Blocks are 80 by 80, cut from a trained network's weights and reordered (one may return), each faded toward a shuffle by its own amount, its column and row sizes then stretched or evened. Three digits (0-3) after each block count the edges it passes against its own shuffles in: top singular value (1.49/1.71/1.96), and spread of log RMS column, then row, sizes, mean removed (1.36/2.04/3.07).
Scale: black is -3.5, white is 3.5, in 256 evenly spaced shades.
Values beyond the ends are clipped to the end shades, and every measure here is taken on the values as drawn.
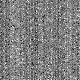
2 1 0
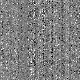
1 2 0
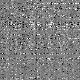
1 0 3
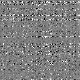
1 1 3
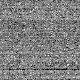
2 1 1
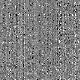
2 2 1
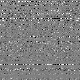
1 0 3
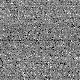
0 0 0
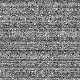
3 0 0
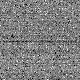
1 0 0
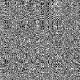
3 2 1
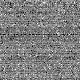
2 0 1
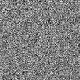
2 0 1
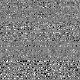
0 1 3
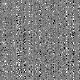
0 3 1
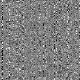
1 3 0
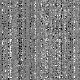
3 3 1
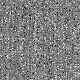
0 0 0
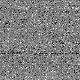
0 1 1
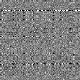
3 1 2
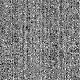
2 0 0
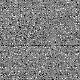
0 1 1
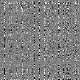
3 3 2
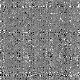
1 2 2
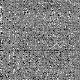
0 2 0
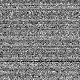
3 0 1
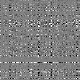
3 2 3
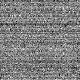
3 0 0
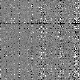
1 3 2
